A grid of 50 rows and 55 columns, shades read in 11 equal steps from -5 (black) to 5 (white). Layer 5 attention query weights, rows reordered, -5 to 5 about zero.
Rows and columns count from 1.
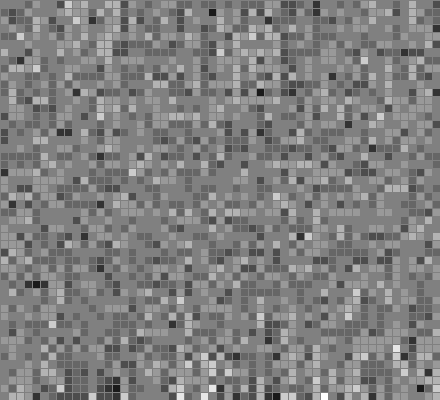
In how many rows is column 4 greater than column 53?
16
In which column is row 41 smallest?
22
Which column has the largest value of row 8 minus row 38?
46
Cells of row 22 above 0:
18
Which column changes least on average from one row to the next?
40
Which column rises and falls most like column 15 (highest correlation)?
9
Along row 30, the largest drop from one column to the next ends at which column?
38
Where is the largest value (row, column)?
50, 41
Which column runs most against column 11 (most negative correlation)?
55
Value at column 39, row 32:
1
